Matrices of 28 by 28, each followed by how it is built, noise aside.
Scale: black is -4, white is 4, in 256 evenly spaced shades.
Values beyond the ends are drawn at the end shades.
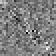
banded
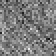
Toeplitz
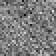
Toeplitz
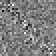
banded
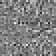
low rank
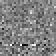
uneven rows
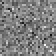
diagonal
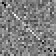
diagonal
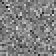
diagonal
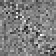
banded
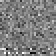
uneven rows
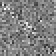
banded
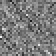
Toeplitz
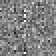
uneven columns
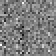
uneven columns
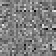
low rank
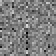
uneven columns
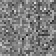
repeating rows
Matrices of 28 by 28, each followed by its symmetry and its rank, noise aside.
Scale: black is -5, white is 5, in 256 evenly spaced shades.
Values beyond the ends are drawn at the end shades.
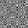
no symmetry, rank two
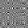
antisymmetric, rank two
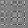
symmetric, rank one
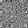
no symmetry, rank three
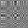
symmetric, rank one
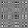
symmetric, rank one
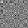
symmetric, rank three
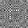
symmetric, rank two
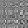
no symmetry, rank three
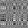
no symmetry, rank one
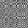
no symmetry, rank two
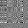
no symmetry, rank two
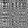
antisymmetric, rank two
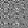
no symmetry, rank three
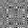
antisymmetric, rank two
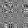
antisymmetric, rank two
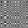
no symmetry, rank one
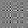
symmetric, rank one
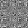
symmetric, rank three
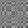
symmetric, rank one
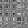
symmetric, rank one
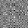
no symmetry, rank three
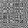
symmetric, rank three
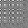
symmetric, rank one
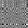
no symmetry, rank one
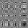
symmetric, rank one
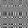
no symmetry, rank one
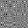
antisymmetric, rank two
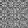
no symmetry, rank three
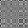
symmetric, rank one
